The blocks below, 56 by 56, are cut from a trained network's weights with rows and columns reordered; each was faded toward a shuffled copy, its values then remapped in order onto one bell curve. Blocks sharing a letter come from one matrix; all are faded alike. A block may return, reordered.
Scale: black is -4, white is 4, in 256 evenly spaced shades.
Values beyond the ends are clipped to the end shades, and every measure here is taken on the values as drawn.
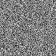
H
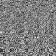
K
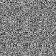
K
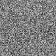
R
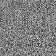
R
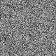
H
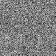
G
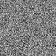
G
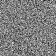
H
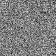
R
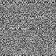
K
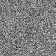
H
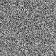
R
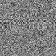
G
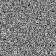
G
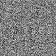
H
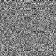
K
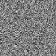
R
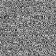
K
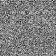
G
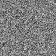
H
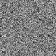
G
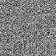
G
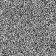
H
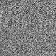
G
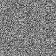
G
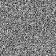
H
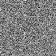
H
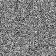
H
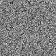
H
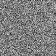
G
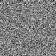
G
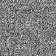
R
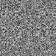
R
